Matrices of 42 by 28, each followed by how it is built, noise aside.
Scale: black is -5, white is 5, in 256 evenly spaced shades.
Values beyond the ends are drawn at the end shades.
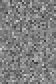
noise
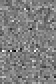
uneven rows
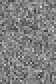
noise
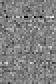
uneven rows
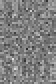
blocks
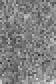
smooth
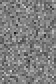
noise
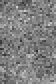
smooth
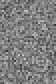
noise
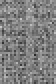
blocks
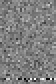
uneven rows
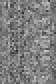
blocks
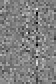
uneven columns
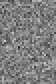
noise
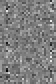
uneven columns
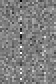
uneven columns
